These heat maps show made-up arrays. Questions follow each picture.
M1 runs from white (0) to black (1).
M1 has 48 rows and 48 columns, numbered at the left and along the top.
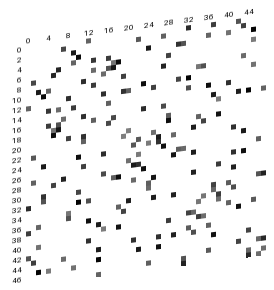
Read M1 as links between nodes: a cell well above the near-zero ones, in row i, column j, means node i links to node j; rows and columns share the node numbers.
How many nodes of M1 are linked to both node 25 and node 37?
1
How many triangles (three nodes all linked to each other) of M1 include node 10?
1
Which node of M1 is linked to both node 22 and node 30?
node 24
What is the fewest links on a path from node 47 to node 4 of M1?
7
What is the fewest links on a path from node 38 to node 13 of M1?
4
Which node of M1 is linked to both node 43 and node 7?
node 1
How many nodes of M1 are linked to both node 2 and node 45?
2
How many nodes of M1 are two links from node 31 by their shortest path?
5
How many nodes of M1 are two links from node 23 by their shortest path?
7
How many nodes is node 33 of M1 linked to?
5
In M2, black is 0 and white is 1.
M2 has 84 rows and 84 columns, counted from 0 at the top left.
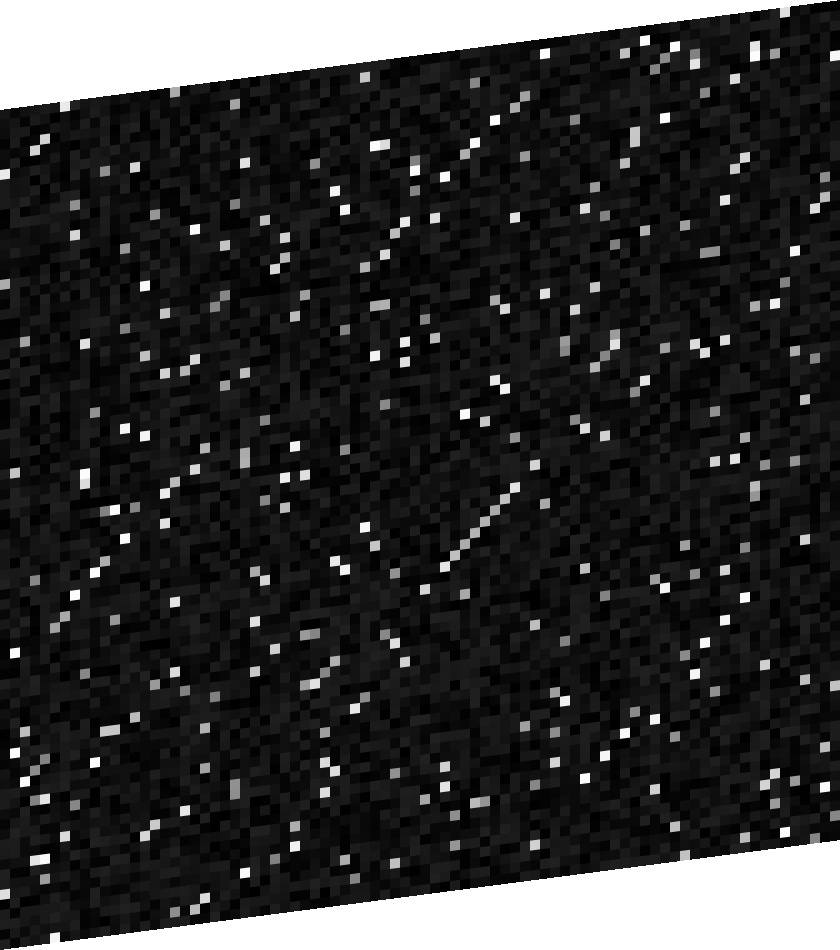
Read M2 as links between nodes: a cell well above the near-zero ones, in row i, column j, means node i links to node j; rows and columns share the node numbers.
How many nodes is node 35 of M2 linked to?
2
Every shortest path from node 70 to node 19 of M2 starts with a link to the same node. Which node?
node 23
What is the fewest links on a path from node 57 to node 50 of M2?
3
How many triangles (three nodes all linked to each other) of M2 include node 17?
2
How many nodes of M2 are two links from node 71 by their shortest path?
8
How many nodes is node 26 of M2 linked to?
4
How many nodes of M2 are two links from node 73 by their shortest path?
5
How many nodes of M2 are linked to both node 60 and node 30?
2
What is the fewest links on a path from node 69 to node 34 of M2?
4
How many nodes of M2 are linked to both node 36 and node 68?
2
